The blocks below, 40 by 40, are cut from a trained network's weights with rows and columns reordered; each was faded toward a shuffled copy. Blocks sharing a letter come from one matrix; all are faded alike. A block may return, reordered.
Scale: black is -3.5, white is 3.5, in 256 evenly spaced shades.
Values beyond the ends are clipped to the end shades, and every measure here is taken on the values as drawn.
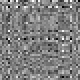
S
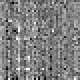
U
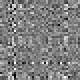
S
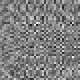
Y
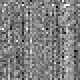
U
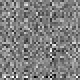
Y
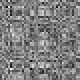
Y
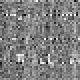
U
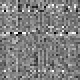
U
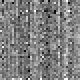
U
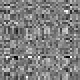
Y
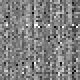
U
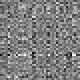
Y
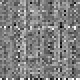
U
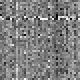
U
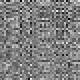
Y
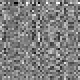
Y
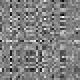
S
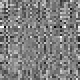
Y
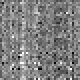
U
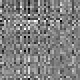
S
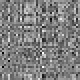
Y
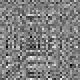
Y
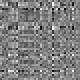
S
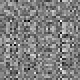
Y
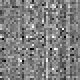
U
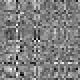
S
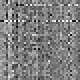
U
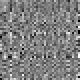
S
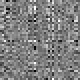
S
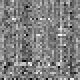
U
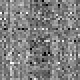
U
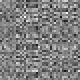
Y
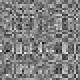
Y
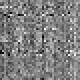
U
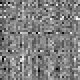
U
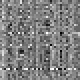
U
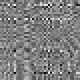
S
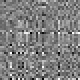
S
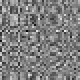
Y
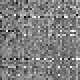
U
